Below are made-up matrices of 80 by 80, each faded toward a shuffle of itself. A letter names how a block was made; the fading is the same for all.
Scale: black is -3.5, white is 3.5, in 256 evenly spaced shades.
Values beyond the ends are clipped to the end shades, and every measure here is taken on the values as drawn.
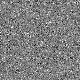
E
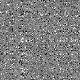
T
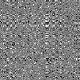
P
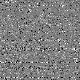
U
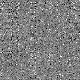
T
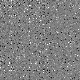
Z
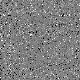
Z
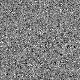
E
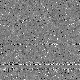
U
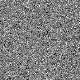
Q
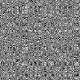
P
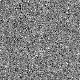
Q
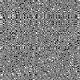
P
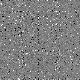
Z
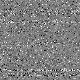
U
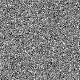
Q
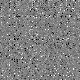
Z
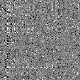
T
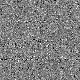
E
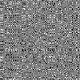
P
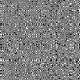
P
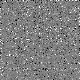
Z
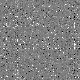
Z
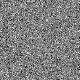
Q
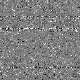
U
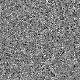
Q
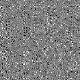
T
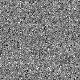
Q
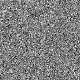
Q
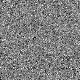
E
